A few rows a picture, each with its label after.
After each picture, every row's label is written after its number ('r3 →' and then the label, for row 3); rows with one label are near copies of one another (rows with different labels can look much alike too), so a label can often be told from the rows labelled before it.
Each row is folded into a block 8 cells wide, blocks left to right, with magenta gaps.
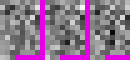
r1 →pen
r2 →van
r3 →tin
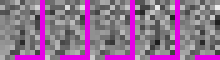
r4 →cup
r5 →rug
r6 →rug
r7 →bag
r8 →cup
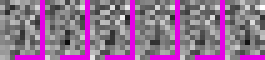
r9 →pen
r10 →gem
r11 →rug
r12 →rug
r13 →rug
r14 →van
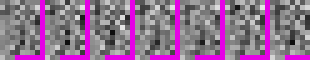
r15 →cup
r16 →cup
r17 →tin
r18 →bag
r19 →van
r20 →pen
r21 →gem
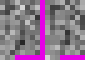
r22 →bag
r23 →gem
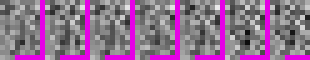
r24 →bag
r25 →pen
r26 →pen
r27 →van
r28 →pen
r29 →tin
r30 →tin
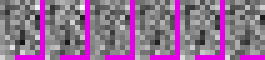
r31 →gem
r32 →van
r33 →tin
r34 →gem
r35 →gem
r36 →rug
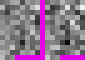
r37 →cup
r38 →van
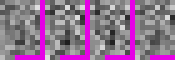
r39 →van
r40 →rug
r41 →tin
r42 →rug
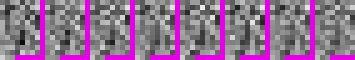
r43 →gem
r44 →tin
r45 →rug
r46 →pen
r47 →rug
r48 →pen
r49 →pen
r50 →rug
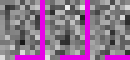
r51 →gem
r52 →rug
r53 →cup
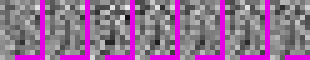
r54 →van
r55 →bag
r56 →rug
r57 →bag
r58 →bag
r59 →bag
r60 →pen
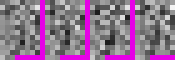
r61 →cup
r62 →tin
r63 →rug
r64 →pen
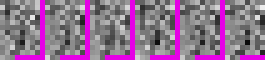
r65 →tin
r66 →cup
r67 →pen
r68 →gem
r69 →cup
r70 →cup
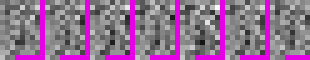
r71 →rug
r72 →cup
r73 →cup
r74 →bag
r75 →van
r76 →cup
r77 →tin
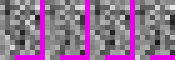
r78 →tin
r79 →cup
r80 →tin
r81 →cup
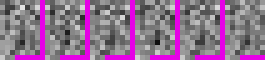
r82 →bag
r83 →tin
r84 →rug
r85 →gem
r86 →rug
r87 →bag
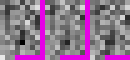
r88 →gem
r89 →bag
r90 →rug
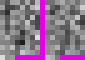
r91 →gem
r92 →pen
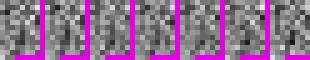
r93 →rug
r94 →pen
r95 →bag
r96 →pen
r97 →bag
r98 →van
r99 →gem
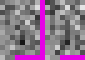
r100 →van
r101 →bag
